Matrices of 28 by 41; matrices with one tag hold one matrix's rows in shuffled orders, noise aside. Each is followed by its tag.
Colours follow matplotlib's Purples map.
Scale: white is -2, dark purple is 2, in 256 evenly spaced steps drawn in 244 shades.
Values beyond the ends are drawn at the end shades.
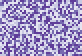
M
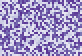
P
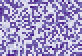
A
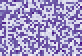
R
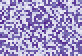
A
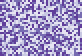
R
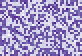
R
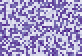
R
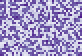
R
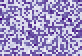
A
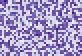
A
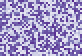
R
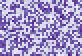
R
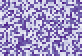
P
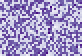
M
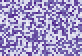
A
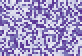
A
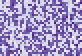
A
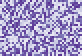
M
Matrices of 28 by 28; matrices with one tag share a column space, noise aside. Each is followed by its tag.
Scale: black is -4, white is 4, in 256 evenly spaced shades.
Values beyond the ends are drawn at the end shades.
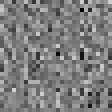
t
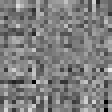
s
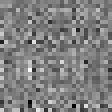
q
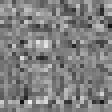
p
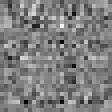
p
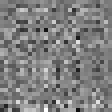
q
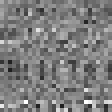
q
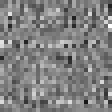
p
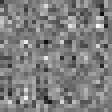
p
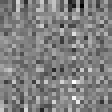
s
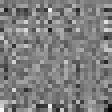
q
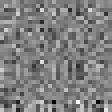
q
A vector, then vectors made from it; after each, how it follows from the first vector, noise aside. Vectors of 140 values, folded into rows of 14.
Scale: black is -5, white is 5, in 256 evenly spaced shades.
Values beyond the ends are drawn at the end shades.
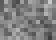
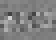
wrapped around, partly zeroed.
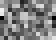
wrapped around, negated, scaled up.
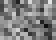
scaled up.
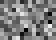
wrapped around, negated, scaled up.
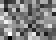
wrapped around, negated, scaled up.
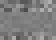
wrapped around, partly zeroed.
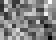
scaled up.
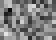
wrapped around, negated, scaled up.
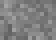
reversed, negated, shrunk.
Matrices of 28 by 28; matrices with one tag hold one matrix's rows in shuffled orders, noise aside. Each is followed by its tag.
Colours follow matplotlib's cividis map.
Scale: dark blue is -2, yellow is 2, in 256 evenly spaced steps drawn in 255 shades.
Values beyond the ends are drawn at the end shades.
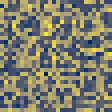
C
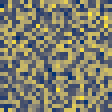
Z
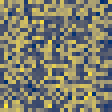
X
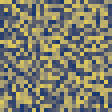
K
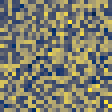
Z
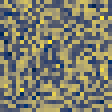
K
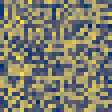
X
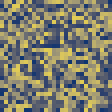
X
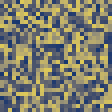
K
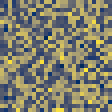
Z
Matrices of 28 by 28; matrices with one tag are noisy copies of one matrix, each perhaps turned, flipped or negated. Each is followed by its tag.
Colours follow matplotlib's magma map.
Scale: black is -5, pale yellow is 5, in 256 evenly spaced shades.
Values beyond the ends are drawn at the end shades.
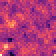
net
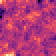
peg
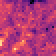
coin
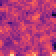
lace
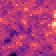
coin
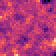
peg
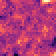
peg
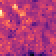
coin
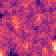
peg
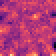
lace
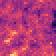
coin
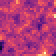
peg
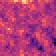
coin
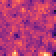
lace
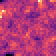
peg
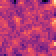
lace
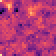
net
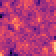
peg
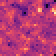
net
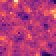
peg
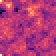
net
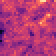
coin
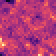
peg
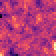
peg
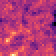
coin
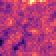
coin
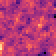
peg
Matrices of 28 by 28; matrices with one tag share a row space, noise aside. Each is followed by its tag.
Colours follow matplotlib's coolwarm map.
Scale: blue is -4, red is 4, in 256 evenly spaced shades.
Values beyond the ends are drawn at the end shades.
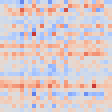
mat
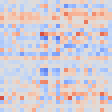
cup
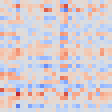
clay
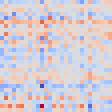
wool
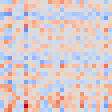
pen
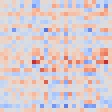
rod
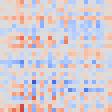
mat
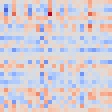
wool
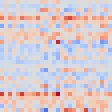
cup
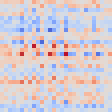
mat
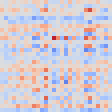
rod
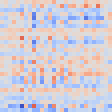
mat
